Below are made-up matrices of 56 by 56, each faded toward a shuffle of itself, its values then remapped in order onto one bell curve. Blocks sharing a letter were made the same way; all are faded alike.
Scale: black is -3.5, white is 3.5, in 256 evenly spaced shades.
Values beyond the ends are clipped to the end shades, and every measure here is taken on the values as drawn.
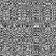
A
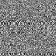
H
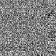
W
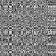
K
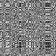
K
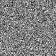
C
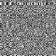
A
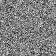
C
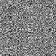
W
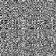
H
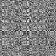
K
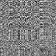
A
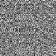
W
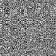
W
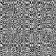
K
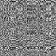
A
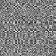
A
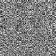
W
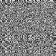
H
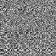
H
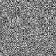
W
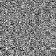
W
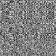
H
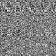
H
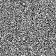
C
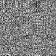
W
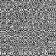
A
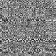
H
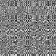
K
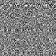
H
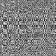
A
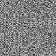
W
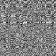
H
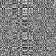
K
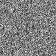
C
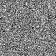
C
